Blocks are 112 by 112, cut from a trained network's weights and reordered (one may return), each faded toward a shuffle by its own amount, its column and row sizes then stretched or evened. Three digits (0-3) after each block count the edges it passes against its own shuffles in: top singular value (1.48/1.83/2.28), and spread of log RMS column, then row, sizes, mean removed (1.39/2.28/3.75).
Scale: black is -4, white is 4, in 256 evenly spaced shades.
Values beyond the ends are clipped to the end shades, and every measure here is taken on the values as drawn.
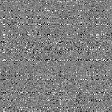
3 1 2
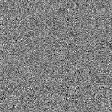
2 1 1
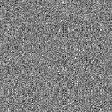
3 1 0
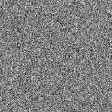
2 1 0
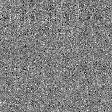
1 0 1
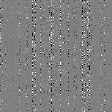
2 3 1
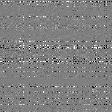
2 2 3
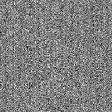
2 1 0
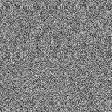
3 0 0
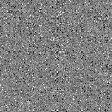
2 1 0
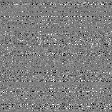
0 1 3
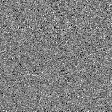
1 0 1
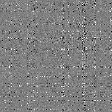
1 2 2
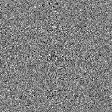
2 1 1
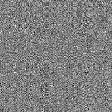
3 1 1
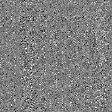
0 2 1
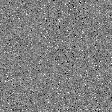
1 1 0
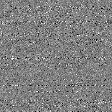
1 1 2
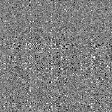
2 1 2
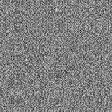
3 0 0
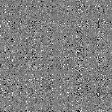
0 2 2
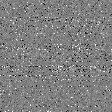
0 0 2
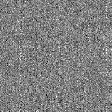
2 1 0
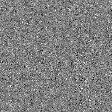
0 1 1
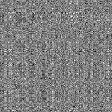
3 0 2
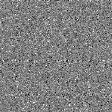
1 1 1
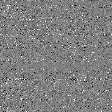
0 1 2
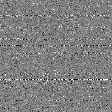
3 0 2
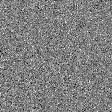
0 0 0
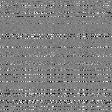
3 1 3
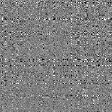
2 2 2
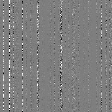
3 3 0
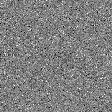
2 0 0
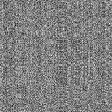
3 0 0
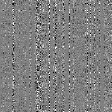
2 3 1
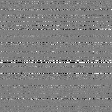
3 0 3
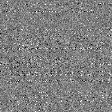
0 1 2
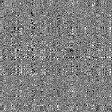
3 2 2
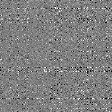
1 2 2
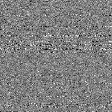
2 0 2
